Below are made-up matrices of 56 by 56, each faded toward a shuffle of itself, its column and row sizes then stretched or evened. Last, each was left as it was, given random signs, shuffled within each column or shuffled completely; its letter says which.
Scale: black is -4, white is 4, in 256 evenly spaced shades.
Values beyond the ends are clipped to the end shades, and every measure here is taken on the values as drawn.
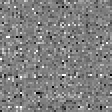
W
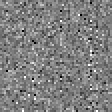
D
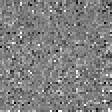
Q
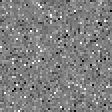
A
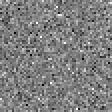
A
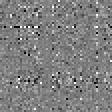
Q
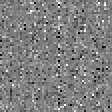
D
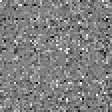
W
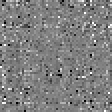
Q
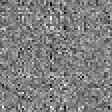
Q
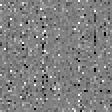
D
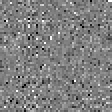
Q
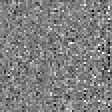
D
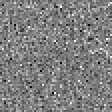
A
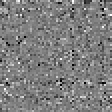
W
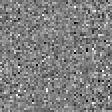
D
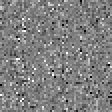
D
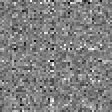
Q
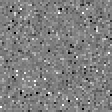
A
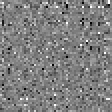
Q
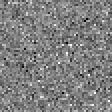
A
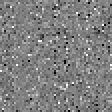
D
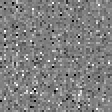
D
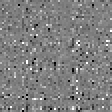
Q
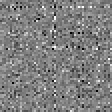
Q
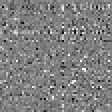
Q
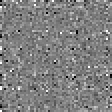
W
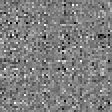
W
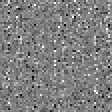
D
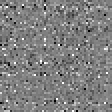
Q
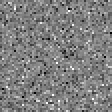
A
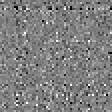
Q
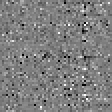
W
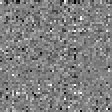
Q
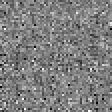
W
